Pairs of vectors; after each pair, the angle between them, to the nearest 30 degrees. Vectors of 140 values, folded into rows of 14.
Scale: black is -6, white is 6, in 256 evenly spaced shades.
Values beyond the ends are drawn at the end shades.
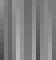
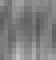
60 degrees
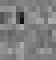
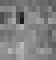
30 degrees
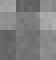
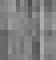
60 degrees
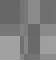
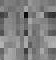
60 degrees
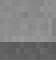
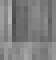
120 degrees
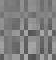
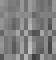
30 degrees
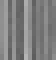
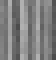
90 degrees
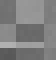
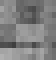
150 degrees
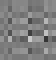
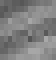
120 degrees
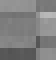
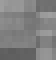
30 degrees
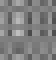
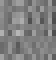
30 degrees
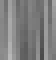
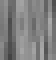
150 degrees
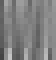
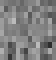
120 degrees
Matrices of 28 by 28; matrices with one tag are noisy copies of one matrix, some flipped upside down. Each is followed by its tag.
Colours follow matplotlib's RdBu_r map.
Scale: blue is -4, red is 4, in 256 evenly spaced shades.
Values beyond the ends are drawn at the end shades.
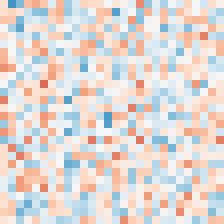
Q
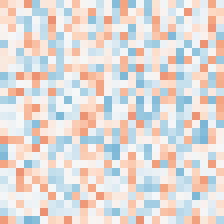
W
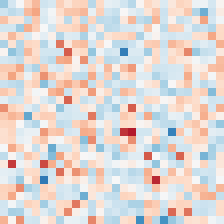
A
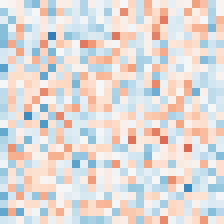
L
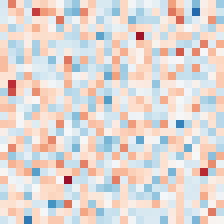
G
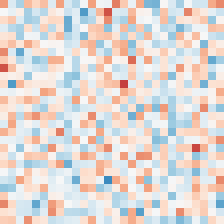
Q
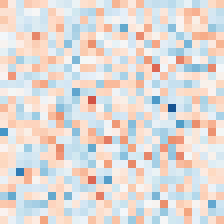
Q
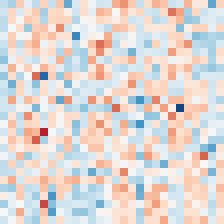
L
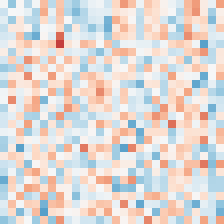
L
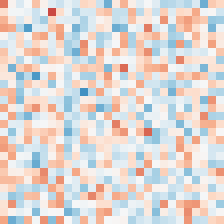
Q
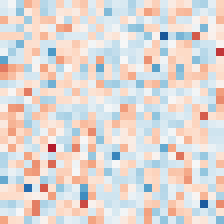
A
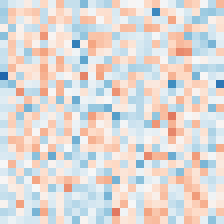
L
